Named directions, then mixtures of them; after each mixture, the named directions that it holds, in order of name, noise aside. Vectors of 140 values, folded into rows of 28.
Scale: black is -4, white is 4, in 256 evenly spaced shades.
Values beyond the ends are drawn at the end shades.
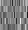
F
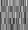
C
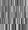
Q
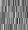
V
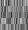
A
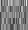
C.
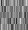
A, C.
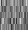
A, C.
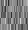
A, Q.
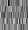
A, C, V.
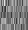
A.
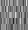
C, V.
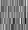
C, F, Q.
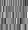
A, F.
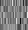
F.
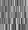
Q.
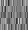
A, V.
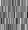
F, V.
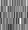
C, F.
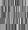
F, Q, V.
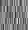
V.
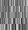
Q.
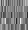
A, F.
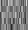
C.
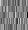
F, V.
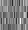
F.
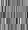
A, F, V.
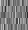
A, V.
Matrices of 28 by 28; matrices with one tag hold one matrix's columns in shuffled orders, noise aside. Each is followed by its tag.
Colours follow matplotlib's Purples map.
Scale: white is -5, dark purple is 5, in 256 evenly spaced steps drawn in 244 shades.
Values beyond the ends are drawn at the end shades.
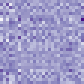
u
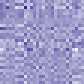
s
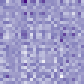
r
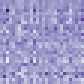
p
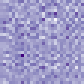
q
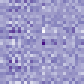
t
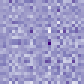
t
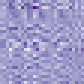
s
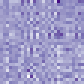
r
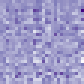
p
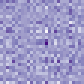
t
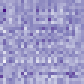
p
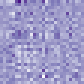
r
